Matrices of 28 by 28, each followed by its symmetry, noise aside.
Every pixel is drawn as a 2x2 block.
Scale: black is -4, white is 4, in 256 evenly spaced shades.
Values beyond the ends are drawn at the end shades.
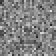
mirrored left to right.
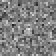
mirrored left to right.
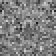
mirrored left to right.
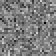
symmetric.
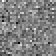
no symmetry.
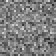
mirrored left to right.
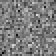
same after a half turn.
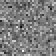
no symmetry.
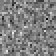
antisymmetric.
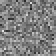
symmetric.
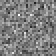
symmetric.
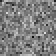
mirrored left to right.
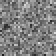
antisymmetric.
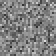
same after a half turn.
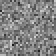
symmetric.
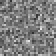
symmetric.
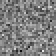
symmetric.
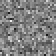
mirrored left to right.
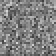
mirrored left to right.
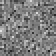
symmetric.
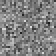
same after a half turn.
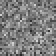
symmetric.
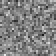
same after a half turn.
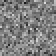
same after a half turn.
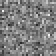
antisymmetric.
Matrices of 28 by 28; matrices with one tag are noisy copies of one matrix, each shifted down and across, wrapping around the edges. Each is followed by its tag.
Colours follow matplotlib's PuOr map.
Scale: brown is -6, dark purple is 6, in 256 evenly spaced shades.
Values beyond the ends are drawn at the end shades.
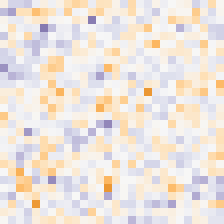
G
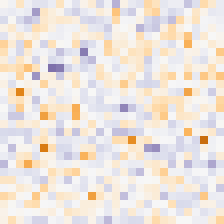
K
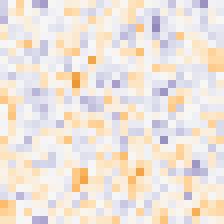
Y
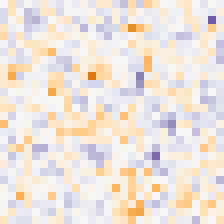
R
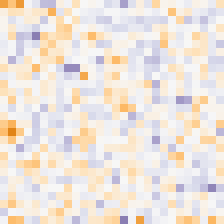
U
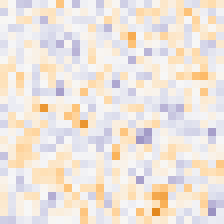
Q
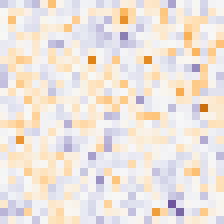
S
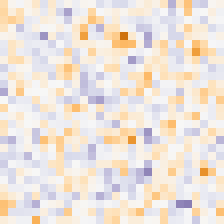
U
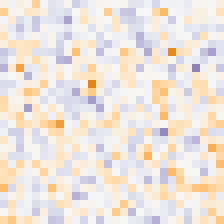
S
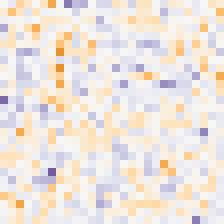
K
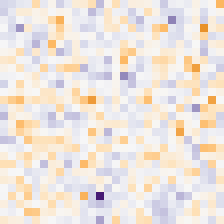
S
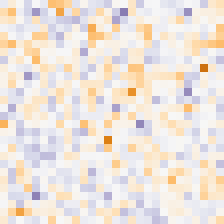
Q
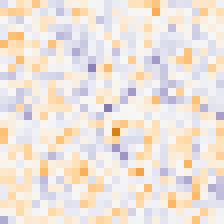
S
